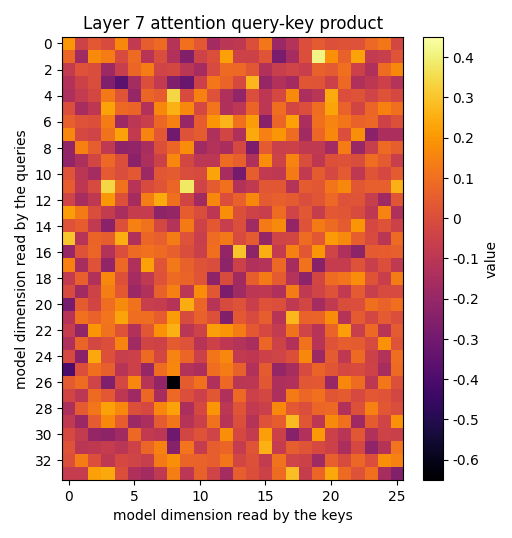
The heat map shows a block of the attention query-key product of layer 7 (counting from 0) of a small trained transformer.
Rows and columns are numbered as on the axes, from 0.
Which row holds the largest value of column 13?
16
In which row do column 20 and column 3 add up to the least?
26
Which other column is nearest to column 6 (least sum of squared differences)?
18
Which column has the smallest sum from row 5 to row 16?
5
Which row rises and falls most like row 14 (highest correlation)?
30
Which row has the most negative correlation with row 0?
6
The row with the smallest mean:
3
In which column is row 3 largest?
14
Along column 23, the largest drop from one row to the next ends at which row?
7
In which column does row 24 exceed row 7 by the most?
8
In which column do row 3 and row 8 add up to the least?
4
